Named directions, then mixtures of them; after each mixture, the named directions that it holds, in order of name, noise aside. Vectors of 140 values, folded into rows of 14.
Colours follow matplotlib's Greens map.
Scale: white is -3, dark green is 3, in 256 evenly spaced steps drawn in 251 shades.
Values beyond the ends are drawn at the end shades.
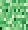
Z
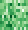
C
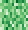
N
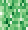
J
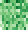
C, N, Z.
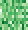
J, N, Z.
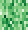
C, J, N.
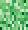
C, J, Z.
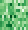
C.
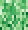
C, J, Z.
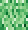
N.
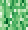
J.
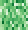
N.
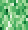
C, N, Z.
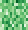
N.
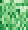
C, N.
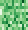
J, N, Z.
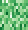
J, N.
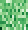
C, Z.
